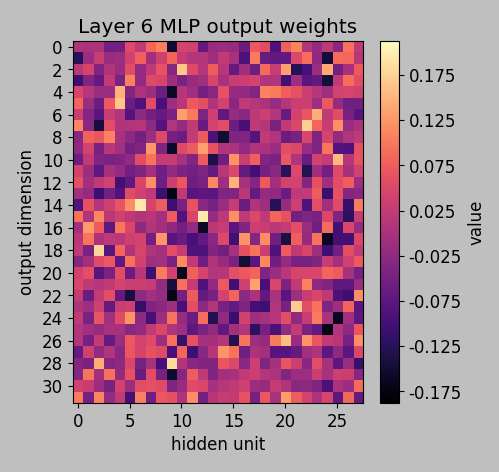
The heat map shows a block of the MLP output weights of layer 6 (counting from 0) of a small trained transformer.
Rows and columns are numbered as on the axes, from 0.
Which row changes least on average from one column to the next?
30
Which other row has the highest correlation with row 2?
19
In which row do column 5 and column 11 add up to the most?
14
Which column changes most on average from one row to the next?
9
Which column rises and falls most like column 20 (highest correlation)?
24
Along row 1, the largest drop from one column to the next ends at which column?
18
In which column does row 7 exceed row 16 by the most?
25
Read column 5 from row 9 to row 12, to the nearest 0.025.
-0.05 -0.025 -0.05 -0.075
